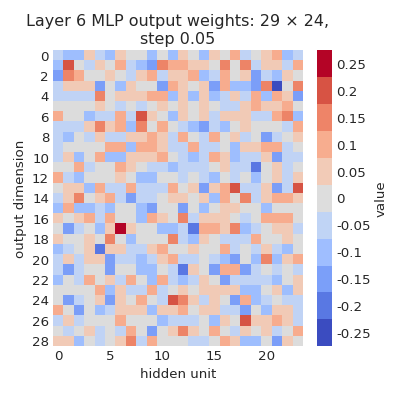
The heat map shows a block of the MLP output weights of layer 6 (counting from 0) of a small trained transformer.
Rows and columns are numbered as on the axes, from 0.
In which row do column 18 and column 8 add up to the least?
21
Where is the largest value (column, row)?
6, 17
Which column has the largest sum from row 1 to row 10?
8
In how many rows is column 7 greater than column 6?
8
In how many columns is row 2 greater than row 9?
8
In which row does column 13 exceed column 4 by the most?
19
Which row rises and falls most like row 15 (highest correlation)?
1
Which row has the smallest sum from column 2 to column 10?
15
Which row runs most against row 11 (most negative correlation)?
5
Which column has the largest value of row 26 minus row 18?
18
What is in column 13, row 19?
0.05
